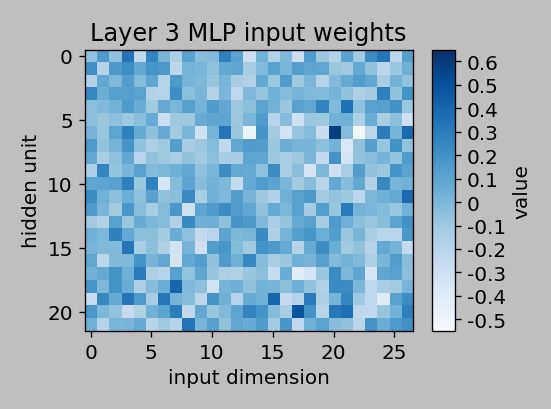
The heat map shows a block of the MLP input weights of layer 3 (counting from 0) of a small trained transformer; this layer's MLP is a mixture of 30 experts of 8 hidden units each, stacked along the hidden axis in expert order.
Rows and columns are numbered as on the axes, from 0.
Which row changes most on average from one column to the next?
6
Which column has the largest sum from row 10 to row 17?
3
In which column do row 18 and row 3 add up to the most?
7
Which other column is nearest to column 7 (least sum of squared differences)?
1
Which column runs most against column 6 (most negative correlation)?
16
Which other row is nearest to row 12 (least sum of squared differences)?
4
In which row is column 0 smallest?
19
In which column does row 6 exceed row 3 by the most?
20
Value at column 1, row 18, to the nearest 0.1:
0
